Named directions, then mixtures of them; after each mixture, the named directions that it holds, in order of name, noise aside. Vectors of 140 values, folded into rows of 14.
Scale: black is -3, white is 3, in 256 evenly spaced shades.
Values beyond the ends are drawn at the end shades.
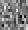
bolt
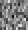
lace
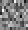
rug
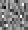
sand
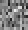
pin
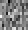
lace, pin.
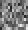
bolt, lace, pin.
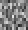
lace.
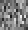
bolt.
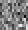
bolt, lace.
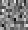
bolt, rug, sand.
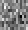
bolt.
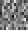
lace, rug.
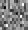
sand.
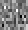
bolt.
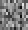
bolt, pin, rug.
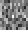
lace.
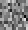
bolt, lace, sand.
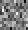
rug.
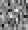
bolt, pin, sand.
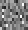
sand.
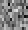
bolt, pin.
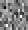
lace, sand.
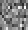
lace, pin, sand.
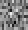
bolt, pin, sand.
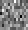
bolt, rug.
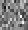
bolt, rug, sand.
